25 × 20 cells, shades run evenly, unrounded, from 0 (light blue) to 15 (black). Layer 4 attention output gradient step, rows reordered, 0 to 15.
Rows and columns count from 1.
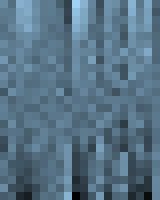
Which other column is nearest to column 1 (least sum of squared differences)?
12
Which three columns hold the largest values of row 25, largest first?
10, 19, 4
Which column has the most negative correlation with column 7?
13
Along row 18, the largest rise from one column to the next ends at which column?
14
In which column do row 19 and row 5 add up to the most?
16
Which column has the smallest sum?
17
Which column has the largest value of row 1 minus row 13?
9
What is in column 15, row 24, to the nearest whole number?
6
